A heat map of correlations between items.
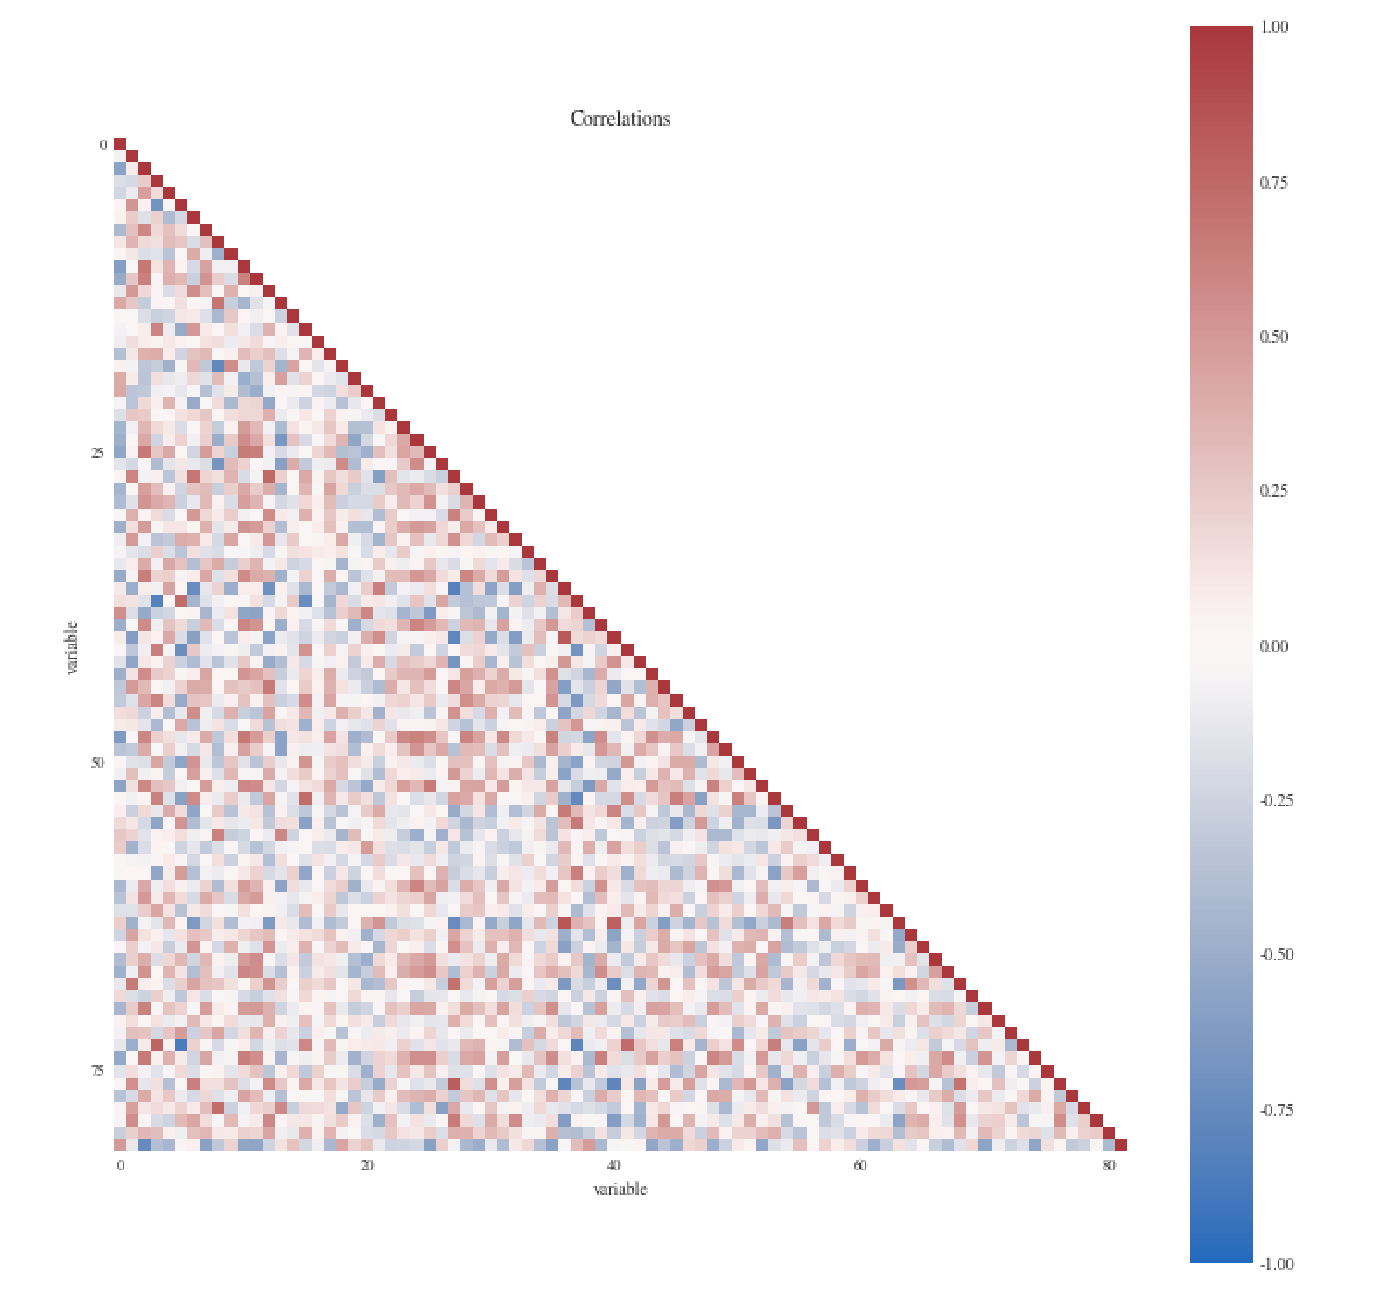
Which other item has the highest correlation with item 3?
73
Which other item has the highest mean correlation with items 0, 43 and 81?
38
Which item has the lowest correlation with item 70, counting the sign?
81
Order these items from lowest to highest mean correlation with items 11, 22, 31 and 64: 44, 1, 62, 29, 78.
62, 78, 29, 1, 44
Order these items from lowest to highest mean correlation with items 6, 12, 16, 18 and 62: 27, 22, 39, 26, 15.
39, 26, 22, 15, 27
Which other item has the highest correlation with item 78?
8
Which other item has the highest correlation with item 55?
37
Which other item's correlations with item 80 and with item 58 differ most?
12
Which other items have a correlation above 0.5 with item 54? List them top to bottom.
36, 40, 63
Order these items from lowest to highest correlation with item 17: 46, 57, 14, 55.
55, 57, 14, 46
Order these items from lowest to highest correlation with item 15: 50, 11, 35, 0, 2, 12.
11, 0, 2, 35, 12, 50
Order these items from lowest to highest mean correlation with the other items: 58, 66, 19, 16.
19, 58, 16, 66
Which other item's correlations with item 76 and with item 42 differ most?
27
